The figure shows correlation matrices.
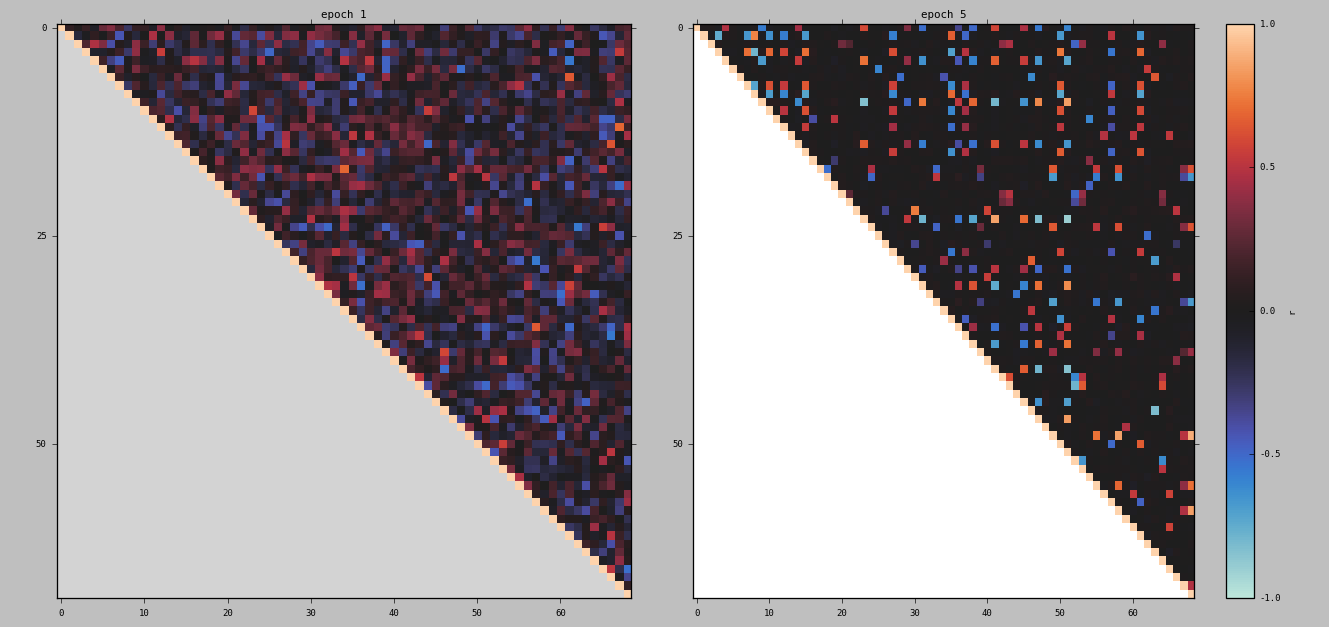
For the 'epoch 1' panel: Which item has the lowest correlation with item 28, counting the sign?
57
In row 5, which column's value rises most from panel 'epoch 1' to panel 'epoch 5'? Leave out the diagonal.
62
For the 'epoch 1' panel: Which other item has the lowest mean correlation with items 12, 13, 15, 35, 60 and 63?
55
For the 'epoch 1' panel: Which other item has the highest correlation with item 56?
31
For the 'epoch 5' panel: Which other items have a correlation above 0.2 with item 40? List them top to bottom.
22, 30, 66
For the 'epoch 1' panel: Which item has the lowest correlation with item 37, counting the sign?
66
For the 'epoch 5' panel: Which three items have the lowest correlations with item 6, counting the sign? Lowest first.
46, 28, 34
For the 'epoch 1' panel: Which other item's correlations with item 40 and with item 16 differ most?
4
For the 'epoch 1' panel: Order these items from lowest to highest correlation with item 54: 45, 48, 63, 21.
48, 63, 21, 45
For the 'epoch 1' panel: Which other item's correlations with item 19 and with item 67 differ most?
12
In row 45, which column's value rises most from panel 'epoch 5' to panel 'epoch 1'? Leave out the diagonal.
9
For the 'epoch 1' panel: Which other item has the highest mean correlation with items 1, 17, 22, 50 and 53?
34
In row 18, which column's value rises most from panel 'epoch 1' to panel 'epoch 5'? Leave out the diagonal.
33
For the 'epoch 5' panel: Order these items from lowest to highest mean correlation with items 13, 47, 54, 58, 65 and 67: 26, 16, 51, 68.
26, 16, 51, 68
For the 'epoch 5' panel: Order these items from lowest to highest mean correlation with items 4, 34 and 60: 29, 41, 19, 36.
36, 19, 29, 41
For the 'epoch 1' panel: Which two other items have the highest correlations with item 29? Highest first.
62, 7
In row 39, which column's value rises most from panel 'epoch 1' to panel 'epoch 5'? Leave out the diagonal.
24
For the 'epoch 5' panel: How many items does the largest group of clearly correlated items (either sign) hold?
13
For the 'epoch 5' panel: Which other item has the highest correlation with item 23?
41
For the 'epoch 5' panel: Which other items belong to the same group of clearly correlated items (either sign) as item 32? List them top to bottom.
44
